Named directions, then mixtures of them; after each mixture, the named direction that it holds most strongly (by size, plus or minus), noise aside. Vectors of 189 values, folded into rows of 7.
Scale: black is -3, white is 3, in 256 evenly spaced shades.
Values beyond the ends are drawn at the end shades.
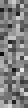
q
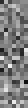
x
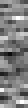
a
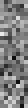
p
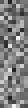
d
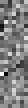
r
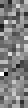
r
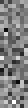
x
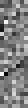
r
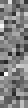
r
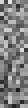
d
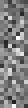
d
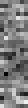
a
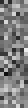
x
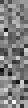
x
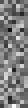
d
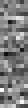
a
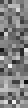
x
